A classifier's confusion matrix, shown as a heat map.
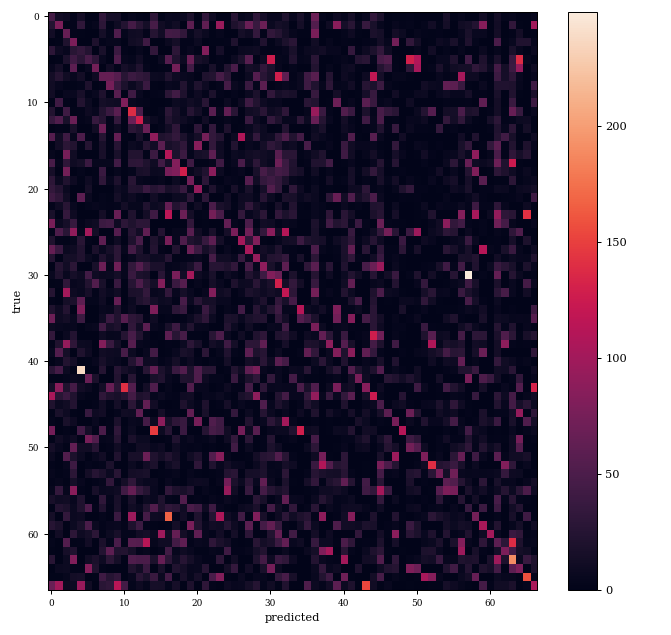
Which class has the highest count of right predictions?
63
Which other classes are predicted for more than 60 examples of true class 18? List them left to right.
2, 16, 17, 22, 58
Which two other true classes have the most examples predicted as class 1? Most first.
66, 43
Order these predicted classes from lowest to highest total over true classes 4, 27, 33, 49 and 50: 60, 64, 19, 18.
60, 18, 19, 64
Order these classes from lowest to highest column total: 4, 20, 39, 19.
39, 20, 4, 19
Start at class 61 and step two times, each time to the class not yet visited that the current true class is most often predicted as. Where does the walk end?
40
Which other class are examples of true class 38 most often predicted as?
52
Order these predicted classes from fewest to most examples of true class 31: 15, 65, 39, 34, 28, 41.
39, 34, 28, 65, 41, 15
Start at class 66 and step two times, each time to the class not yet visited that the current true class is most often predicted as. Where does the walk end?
10
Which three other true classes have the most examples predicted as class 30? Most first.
5, 25, 64
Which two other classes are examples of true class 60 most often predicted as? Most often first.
15, 47
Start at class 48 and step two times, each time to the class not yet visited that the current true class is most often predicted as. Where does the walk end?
26
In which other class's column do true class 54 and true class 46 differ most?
64
